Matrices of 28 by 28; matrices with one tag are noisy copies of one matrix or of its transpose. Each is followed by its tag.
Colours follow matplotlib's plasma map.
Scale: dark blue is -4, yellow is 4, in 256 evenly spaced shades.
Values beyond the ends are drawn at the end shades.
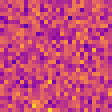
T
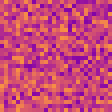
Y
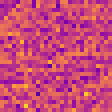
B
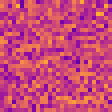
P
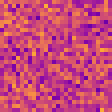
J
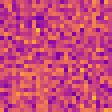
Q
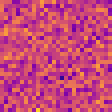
P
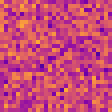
J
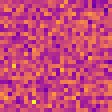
Q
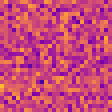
Y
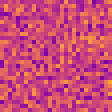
Q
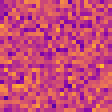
B
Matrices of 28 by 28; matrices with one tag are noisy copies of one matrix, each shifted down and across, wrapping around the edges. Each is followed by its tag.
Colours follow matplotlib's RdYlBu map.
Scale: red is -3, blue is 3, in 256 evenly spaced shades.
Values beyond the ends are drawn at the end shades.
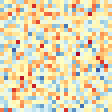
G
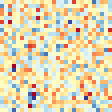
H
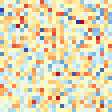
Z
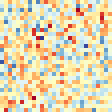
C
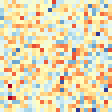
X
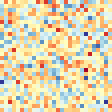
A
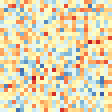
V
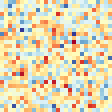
A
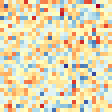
X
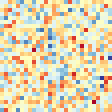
A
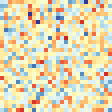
A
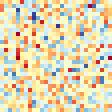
G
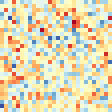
C
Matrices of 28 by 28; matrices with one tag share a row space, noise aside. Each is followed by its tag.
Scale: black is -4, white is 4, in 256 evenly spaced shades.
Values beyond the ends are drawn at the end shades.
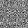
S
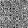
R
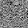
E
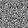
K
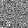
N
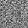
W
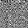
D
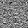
E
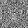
K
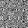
S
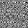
S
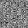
W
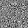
K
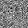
E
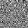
S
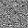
E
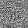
N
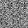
W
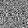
S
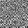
S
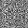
D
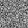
R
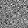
W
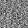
W
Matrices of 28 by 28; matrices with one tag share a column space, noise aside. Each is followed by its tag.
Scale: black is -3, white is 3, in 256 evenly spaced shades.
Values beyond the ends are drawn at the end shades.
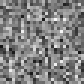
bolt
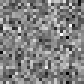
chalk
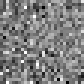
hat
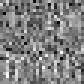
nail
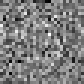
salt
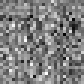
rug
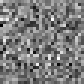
rug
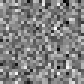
chalk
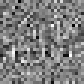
salt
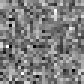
bolt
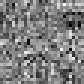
nail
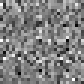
nail
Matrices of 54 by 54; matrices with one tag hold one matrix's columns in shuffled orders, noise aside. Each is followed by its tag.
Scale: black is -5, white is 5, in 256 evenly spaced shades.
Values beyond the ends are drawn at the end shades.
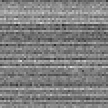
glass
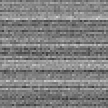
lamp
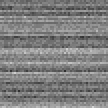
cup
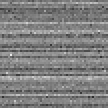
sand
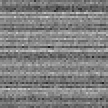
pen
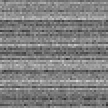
lamp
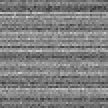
pen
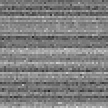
cup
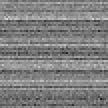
lamp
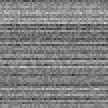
glass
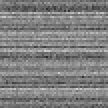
pen
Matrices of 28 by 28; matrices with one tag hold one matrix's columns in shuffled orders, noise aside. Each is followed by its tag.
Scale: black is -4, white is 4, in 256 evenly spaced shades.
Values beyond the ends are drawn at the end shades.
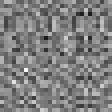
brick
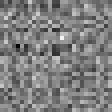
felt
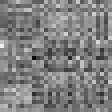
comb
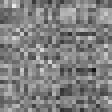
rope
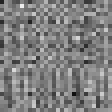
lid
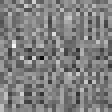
comb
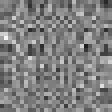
felt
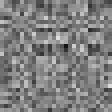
felt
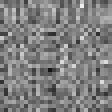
rope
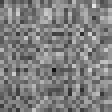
rope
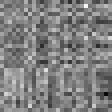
lid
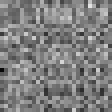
rope
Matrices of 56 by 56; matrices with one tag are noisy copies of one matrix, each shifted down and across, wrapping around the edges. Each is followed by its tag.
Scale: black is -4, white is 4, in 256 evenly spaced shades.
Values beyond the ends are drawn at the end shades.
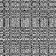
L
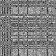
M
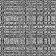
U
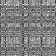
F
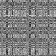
F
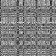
F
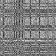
M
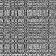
U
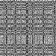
L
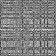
U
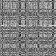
F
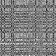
U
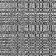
U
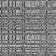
U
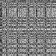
L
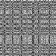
L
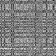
U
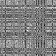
M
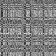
F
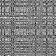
U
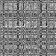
F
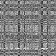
F
